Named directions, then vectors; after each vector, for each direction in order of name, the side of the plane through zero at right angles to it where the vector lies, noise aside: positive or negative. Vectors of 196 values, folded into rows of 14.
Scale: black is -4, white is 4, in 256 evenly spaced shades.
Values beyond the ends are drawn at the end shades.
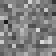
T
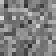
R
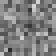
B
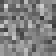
negative, negative, negative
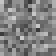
positive, positive, negative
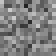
positive, positive, negative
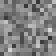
negative, positive, negative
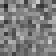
positive, positive, positive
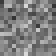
negative, negative, positive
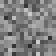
negative, positive, negative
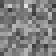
negative, negative, positive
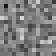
positive, positive, positive
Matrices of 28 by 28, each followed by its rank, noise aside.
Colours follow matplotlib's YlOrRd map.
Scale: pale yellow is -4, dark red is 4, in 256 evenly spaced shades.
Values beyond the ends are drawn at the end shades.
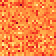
six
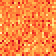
five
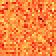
six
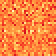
five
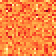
five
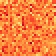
five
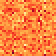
five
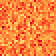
seven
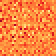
seven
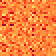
five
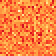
six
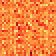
six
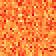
eight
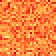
five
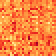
five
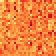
five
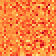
five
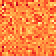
seven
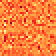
five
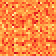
five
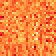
six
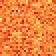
eight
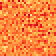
seven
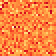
seven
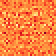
five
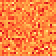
eight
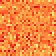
six
